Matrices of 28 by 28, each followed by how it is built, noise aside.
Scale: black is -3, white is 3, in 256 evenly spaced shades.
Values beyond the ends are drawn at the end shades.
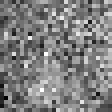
smooth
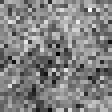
smooth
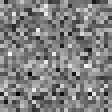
repeating columns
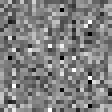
uneven columns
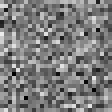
blocks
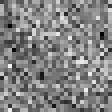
Toeplitz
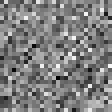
Hankel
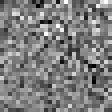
upper triangular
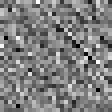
Toeplitz
